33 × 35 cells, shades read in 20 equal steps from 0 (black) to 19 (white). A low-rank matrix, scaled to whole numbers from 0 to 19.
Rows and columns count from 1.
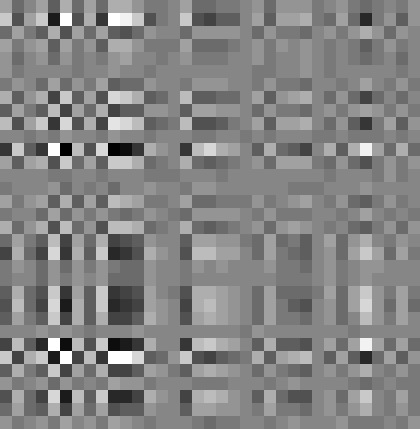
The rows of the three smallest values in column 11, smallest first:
12, 27, 31
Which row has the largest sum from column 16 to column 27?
20
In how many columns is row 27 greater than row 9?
15
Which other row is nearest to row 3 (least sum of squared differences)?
32
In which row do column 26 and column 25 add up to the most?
28
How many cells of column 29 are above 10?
8
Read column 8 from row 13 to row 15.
12 10 9
